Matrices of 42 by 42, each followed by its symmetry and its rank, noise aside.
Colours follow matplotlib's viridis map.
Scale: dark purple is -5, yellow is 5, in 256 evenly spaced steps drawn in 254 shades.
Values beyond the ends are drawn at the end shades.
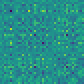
symmetric, rank three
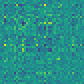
symmetric, rank four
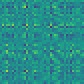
no symmetry, rank two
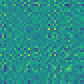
symmetric, rank four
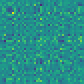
symmetric, rank four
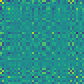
symmetric, rank two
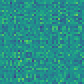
antisymmetric, rank four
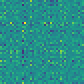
no symmetry, rank four
